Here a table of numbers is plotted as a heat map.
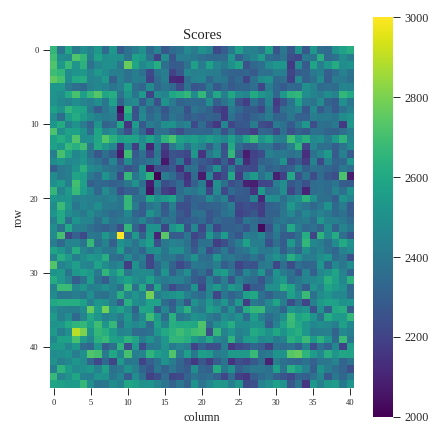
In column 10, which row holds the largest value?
2
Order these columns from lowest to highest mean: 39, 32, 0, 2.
32, 39, 2, 0
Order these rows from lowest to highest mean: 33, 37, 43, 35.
43, 33, 35, 37
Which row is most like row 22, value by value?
21
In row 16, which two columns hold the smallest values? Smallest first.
13, 17
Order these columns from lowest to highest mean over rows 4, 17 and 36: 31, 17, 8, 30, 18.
17, 30, 18, 31, 8
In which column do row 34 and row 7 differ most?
30
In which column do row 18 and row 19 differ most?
28
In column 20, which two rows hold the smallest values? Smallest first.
17, 14
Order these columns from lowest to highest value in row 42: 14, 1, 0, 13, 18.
18, 13, 14, 1, 0
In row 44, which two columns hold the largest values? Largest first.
0, 3
